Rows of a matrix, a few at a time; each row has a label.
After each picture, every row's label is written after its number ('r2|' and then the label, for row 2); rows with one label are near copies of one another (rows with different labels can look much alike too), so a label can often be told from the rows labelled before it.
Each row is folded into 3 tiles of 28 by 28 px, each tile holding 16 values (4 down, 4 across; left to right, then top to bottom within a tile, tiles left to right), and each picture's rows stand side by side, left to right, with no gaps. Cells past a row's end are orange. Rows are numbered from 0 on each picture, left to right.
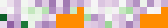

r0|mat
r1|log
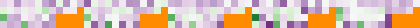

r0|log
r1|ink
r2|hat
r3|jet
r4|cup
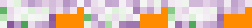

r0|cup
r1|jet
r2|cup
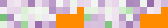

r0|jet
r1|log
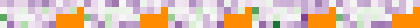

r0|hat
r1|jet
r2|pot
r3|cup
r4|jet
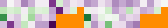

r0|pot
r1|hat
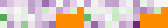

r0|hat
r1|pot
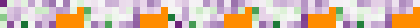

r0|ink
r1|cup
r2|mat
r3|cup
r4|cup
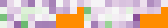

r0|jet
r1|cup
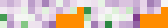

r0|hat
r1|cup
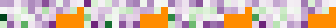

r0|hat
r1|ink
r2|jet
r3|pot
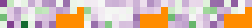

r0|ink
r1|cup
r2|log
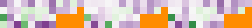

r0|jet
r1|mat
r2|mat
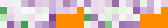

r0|cup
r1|jet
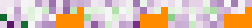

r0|mat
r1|pot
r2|log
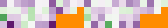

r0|pot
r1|ink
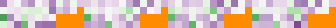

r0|jet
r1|log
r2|log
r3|log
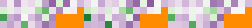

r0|log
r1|log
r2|log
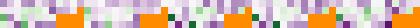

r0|jet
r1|cup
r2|mat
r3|mat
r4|pot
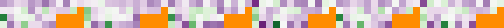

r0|hat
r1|cup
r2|jet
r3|ink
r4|hat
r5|ink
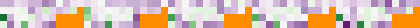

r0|hat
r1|cup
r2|jet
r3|jet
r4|mat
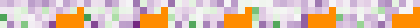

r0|hat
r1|pot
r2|ink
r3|cup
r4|log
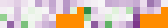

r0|mat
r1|cup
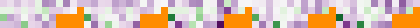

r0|log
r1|hat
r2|pot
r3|mat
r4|mat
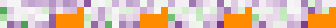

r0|cup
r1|ink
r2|pot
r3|pot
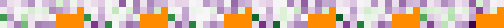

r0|jet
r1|mat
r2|mat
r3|mat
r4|mat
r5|pot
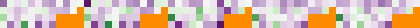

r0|ink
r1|ink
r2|pot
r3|hat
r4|hat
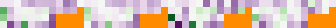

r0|cup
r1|cup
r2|mat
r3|pot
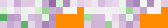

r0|log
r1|log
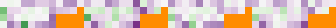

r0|cup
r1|pot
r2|jet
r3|pot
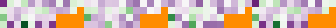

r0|ink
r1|log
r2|jet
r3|ink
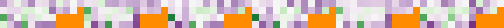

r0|jet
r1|cup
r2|mat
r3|mat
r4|cup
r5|pot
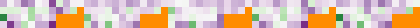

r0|pot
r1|hat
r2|cup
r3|pot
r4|hat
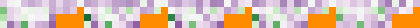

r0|cup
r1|hat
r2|hat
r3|hat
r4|log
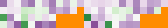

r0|jet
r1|mat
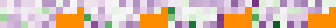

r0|log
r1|mat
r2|cup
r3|ink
